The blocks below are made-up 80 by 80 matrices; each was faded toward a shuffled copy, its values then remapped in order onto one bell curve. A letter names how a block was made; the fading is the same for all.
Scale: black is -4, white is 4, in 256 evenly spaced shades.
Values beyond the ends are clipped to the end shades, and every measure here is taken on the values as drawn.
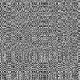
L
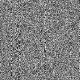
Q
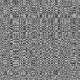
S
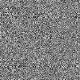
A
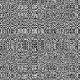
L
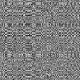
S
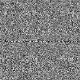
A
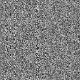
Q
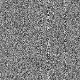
Q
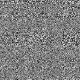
A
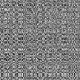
L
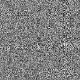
A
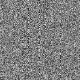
Q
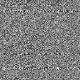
A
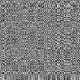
L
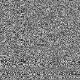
A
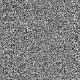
Q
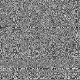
A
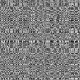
S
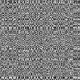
S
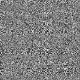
A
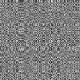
L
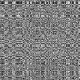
S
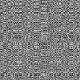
S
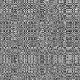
S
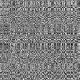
S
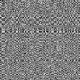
S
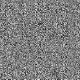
A
